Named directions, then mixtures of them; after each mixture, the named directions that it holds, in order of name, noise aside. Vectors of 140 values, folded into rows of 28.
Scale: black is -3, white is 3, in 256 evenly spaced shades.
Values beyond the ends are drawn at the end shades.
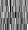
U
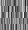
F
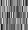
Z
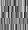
F.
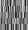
F, U.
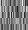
F, Z.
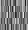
F, U.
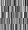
F.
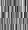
F.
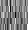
U.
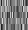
Z.
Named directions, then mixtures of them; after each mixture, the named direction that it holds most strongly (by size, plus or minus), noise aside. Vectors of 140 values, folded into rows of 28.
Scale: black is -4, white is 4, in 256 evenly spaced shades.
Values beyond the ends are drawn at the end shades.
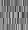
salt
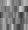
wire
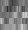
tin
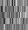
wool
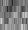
tin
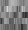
tin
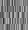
salt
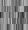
wire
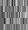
wool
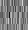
salt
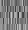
salt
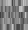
wire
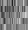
wool
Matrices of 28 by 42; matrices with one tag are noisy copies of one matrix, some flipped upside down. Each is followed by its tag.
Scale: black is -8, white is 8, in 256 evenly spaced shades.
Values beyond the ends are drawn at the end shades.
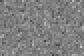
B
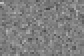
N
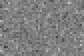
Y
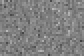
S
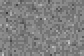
S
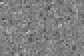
N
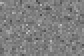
N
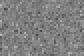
Y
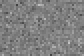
S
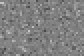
N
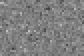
N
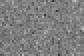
B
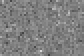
S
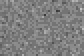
B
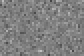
S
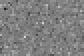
Y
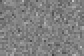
B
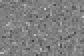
N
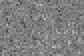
S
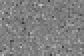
S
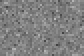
B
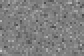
Y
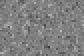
N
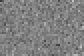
B
